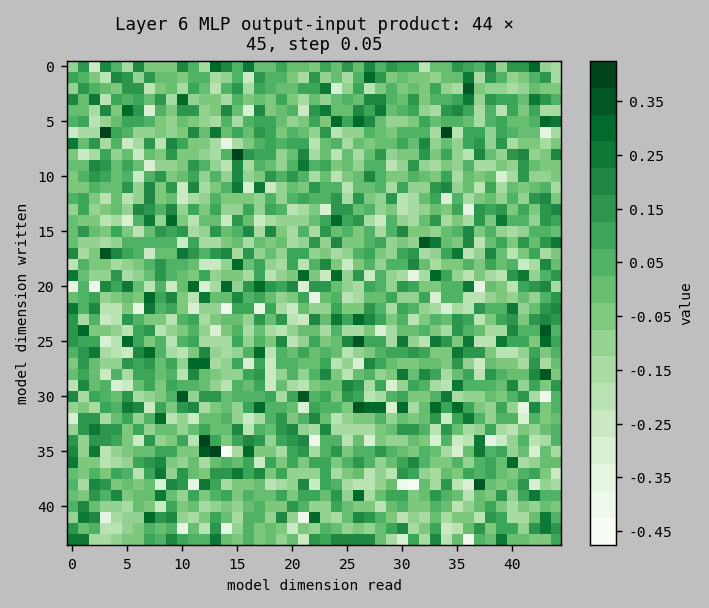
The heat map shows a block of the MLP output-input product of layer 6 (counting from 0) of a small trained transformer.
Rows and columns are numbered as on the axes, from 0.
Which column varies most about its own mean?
36
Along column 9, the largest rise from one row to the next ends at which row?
21
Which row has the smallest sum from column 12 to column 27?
24
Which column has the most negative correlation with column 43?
3
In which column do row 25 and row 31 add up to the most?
26
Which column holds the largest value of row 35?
13
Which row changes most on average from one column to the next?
20
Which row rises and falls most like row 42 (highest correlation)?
22
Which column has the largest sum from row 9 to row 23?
43
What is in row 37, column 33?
-0.15
